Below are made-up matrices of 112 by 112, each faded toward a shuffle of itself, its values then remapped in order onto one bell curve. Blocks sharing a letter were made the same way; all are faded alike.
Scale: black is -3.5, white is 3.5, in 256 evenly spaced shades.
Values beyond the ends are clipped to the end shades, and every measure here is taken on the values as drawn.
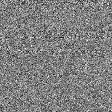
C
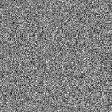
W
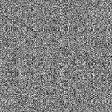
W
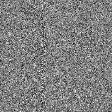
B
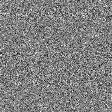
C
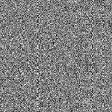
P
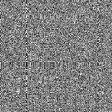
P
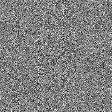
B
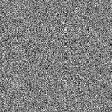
W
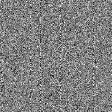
B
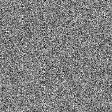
B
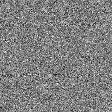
C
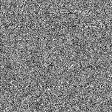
C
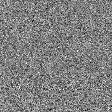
C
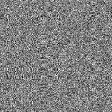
W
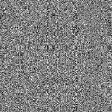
P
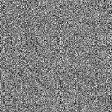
P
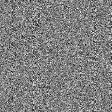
B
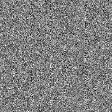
B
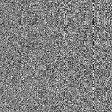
P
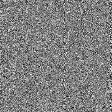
B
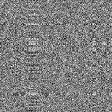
W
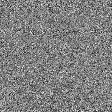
C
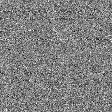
C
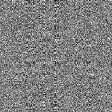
P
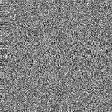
W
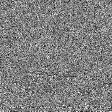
C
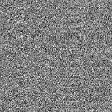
W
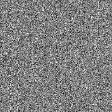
B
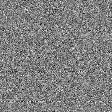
C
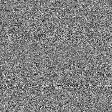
C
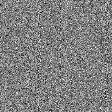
B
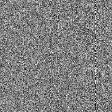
B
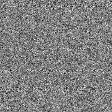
C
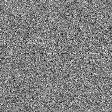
C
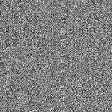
W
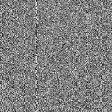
P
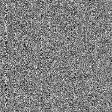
B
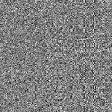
P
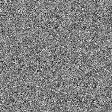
C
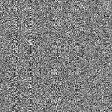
P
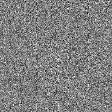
B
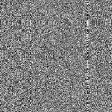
P
